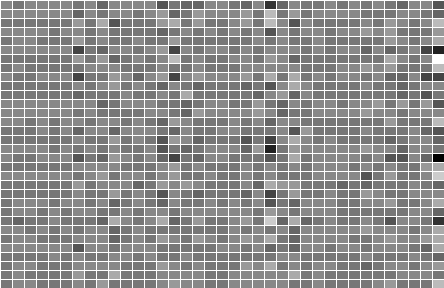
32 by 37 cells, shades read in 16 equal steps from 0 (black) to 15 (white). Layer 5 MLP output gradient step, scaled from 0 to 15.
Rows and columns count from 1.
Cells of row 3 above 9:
4
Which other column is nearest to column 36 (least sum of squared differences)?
7
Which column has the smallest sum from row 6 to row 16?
36
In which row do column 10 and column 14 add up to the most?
25
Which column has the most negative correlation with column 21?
12
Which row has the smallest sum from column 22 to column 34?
1
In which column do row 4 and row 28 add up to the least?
23
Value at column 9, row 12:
6
